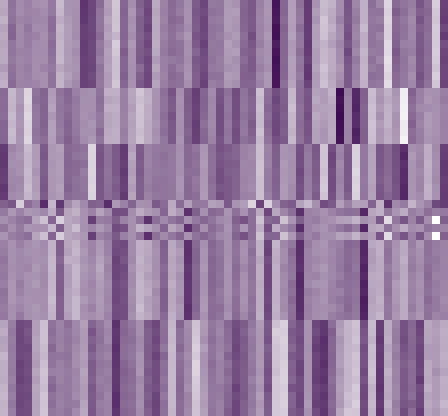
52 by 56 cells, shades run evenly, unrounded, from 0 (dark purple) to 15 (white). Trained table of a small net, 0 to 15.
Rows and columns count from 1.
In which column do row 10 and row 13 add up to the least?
35
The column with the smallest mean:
38
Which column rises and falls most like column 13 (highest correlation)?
10
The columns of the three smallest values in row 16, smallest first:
43, 45, 25
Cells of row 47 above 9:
14
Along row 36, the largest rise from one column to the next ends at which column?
47
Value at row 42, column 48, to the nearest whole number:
3
